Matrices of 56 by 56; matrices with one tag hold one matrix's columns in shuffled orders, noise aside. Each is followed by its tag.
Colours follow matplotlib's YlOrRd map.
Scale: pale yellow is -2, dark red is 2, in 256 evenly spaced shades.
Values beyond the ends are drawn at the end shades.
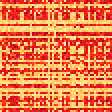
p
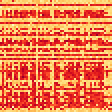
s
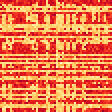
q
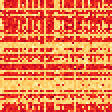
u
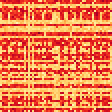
p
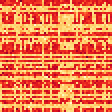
q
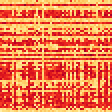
s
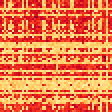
u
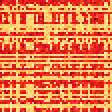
q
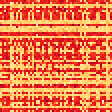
p
